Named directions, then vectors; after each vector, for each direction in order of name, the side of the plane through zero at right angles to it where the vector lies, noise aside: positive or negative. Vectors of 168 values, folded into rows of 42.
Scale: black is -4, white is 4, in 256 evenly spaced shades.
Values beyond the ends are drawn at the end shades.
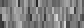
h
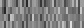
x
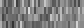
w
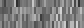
positive, positive, positive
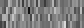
positive, negative, positive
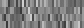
negative, positive, negative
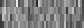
positive, negative, negative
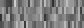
positive, positive, negative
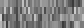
negative, positive, negative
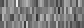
positive, negative, negative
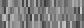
positive, negative, positive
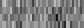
negative, negative, negative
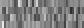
negative, negative, positive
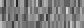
negative, positive, positive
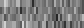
negative, negative, negative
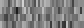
negative, positive, negative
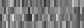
positive, negative, positive
